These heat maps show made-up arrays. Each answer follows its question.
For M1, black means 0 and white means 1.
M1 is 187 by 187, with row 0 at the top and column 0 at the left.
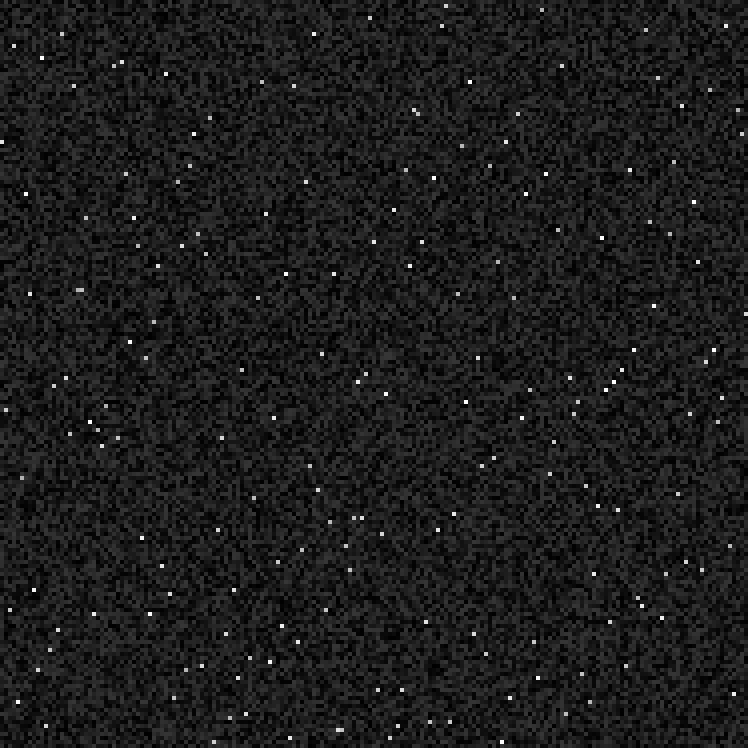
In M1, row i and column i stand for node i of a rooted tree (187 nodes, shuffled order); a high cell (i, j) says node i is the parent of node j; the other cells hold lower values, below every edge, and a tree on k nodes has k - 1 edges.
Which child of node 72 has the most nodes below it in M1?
20
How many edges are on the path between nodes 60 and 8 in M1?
5
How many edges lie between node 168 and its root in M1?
9
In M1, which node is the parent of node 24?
107
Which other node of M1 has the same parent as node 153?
89
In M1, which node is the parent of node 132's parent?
184
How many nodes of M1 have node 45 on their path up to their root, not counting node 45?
7
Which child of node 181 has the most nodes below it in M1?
99
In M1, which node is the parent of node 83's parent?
104
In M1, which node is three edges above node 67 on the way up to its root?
127
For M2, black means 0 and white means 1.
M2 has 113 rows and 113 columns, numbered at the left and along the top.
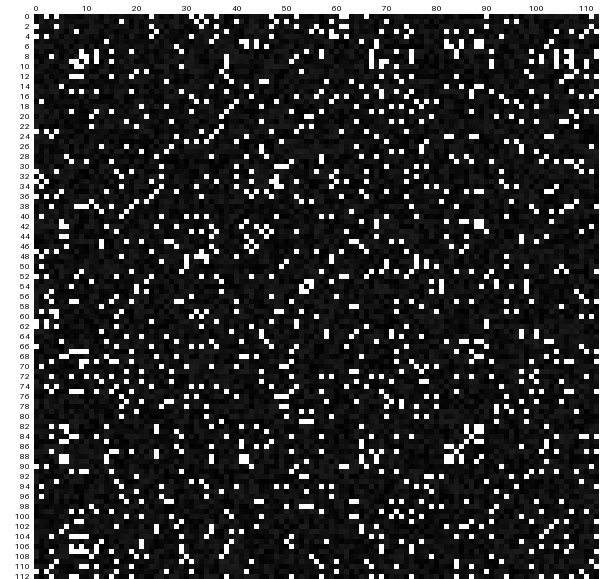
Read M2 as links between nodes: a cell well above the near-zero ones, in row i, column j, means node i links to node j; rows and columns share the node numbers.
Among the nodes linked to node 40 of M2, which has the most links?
node 57
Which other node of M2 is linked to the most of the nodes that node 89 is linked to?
node 88
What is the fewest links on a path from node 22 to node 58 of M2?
5
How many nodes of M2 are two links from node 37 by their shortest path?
8
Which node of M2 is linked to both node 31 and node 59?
node 4
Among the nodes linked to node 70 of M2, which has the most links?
node 9
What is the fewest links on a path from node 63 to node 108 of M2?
5
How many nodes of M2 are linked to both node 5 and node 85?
5
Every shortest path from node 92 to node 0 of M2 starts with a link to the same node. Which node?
node 53
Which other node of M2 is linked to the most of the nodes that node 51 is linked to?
node 7
